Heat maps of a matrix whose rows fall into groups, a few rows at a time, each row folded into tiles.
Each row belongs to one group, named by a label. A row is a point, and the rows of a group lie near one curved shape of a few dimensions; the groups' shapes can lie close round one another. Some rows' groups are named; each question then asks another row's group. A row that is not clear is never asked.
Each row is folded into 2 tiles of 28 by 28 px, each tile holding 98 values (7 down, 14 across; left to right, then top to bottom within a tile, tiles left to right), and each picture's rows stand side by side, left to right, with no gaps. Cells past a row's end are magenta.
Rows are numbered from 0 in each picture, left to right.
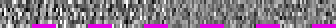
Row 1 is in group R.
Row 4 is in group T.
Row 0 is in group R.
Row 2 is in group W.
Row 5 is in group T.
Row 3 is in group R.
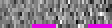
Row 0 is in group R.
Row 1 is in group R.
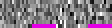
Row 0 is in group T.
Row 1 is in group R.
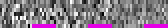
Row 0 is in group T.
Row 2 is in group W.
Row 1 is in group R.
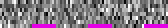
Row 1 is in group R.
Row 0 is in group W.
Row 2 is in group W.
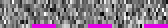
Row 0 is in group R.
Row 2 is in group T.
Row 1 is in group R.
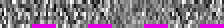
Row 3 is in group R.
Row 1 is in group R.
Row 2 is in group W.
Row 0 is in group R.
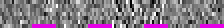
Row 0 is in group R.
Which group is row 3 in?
R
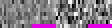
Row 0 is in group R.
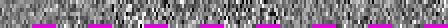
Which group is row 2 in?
T
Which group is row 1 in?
T
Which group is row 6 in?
T
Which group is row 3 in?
W
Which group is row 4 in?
T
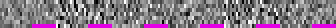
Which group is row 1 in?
W
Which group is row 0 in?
R
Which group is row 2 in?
T
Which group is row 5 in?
T
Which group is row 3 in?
T
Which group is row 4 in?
T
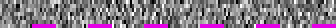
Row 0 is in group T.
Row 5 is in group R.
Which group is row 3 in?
W
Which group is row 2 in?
W
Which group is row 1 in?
T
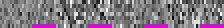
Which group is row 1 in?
R
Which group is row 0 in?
R
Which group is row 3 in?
T
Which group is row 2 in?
T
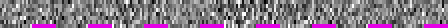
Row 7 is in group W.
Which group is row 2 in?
W
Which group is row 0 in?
T
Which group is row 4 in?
W
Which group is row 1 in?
W
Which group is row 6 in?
T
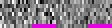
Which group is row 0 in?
T
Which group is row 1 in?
T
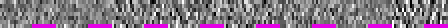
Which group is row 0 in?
W
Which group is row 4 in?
W
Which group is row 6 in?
T
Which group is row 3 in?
R
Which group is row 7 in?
W
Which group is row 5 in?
T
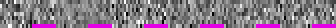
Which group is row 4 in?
T
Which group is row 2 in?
T
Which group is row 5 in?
T
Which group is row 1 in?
R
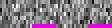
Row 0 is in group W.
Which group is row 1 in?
T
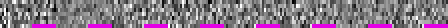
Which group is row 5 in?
W
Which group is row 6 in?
T
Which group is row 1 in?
W
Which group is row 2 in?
W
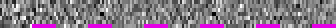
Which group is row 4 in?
T
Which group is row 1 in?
R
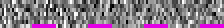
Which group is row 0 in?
R
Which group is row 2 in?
W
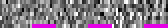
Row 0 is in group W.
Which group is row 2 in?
R
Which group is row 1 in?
R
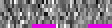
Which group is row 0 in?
R
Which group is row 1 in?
W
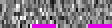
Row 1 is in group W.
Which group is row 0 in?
T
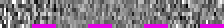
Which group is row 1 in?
R
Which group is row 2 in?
R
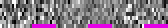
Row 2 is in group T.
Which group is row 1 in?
T
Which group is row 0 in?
W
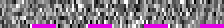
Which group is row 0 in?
T
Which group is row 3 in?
W
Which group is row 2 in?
W
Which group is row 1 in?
W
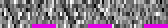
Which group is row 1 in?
R
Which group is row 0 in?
R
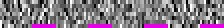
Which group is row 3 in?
W
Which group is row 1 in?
R
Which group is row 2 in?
T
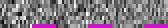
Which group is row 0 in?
T
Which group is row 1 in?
W
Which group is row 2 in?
R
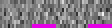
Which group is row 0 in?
R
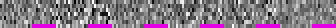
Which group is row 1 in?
T
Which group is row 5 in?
W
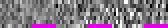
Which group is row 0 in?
T
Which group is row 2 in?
R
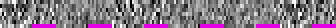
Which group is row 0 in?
W
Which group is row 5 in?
W
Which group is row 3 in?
T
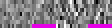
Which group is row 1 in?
W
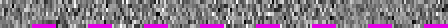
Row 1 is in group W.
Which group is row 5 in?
T
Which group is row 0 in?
R
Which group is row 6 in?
W
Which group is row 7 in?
R
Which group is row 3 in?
R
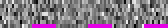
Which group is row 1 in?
R
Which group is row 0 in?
R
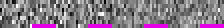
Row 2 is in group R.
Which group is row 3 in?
W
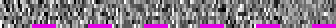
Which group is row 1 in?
T
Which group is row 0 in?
W
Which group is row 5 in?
R
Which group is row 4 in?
T
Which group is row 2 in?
R
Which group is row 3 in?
R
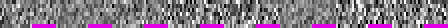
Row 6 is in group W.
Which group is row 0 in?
W
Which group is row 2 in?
W
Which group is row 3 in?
T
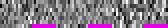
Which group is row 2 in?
R
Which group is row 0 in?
W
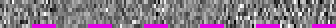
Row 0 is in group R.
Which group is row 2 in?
R
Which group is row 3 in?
T
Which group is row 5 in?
W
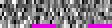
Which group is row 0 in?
W
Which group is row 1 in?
R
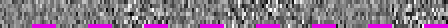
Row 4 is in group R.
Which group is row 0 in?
R
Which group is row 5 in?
T
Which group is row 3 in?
T
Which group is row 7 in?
T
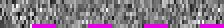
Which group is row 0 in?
W
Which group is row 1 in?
W
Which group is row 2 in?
T
